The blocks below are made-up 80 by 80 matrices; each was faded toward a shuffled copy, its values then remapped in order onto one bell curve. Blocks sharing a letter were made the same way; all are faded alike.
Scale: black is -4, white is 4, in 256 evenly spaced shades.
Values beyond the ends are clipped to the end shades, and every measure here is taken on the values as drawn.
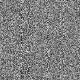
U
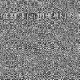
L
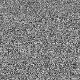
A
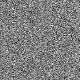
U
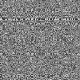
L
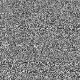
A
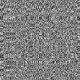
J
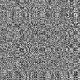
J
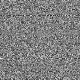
A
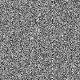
U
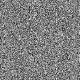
U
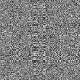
L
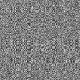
J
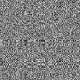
L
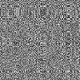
J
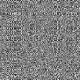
L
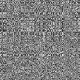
L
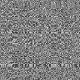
L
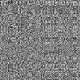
J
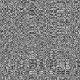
J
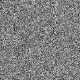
U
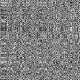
J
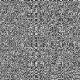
L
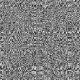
L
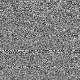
A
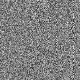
U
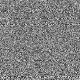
A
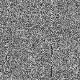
U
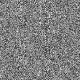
U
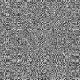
L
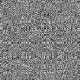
L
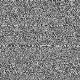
A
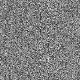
U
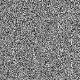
U
